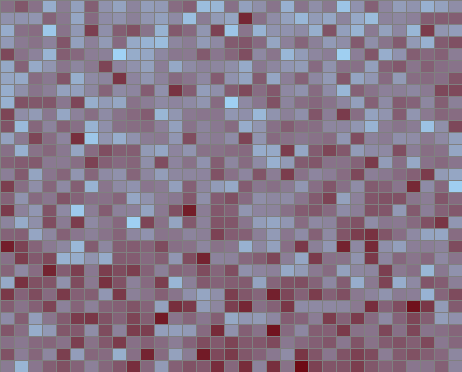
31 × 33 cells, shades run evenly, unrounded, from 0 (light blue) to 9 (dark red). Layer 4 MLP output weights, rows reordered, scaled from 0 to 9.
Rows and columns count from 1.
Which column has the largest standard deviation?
6
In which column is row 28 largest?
20
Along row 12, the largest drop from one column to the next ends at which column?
7
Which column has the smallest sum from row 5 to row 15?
12
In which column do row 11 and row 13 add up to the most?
21
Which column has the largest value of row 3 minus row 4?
31
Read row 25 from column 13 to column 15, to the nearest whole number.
4 3 2
